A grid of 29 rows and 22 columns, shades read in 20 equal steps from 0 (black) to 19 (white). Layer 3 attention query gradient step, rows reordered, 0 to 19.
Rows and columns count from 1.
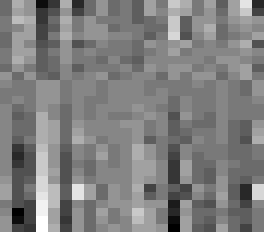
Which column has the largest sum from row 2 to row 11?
15
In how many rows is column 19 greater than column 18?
18
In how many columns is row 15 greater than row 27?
10
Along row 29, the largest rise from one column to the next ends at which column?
4
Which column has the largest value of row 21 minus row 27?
2
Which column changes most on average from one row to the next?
22
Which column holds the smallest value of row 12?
21
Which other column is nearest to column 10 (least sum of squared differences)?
19
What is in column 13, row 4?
8
